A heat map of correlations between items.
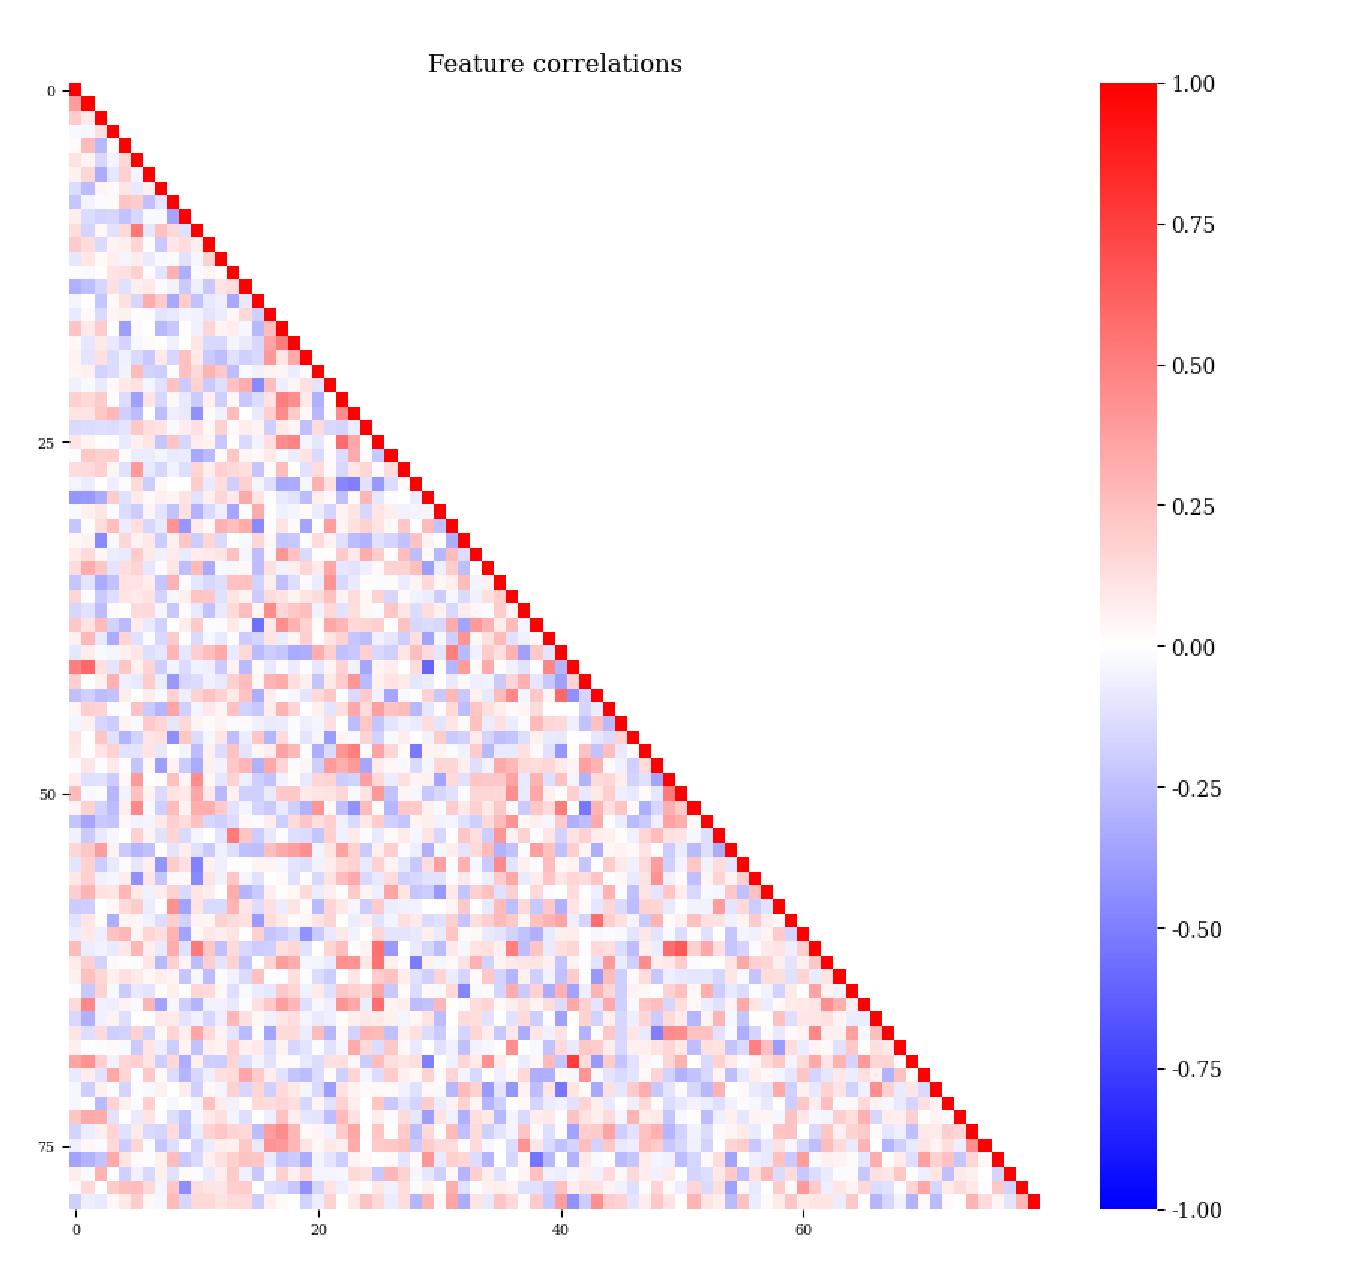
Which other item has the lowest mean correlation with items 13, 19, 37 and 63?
40
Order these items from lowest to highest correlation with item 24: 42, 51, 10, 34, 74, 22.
42, 22, 34, 74, 10, 51
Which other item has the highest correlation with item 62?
25
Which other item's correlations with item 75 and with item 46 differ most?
16
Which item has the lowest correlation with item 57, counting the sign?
30
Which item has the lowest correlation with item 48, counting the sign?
67
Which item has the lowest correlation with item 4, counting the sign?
17
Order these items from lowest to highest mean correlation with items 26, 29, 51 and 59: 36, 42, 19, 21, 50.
42, 19, 50, 36, 21
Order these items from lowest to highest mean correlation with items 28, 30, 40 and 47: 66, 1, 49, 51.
66, 49, 1, 51
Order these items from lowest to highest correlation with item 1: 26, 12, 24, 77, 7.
7, 24, 77, 12, 26
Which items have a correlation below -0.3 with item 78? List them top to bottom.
9, 19, 54
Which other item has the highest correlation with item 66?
71
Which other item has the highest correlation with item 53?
13
